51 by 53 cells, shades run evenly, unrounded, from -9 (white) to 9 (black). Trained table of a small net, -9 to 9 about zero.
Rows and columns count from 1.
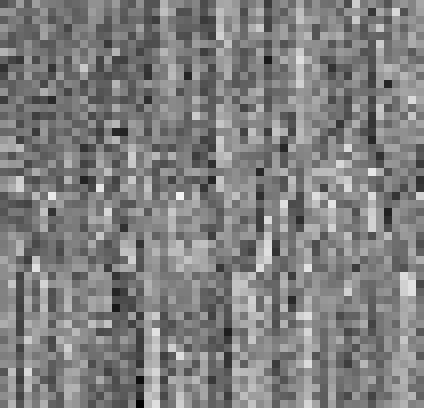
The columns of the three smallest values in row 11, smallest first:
38, 15, 53
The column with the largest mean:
27
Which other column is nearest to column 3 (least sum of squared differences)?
16
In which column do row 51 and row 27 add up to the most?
7
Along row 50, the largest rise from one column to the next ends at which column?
21
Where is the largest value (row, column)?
51, 18
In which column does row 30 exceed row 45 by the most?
23
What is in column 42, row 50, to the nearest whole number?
-3
